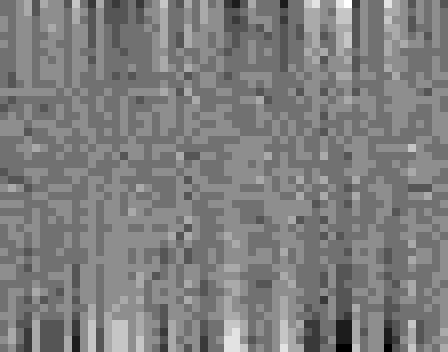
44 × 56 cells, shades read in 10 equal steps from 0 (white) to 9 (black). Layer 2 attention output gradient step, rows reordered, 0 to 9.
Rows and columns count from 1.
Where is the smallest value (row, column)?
1, 44
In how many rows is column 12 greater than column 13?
13
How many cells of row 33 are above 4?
29
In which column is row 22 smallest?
52
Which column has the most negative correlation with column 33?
24
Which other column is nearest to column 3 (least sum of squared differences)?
7
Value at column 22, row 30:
3
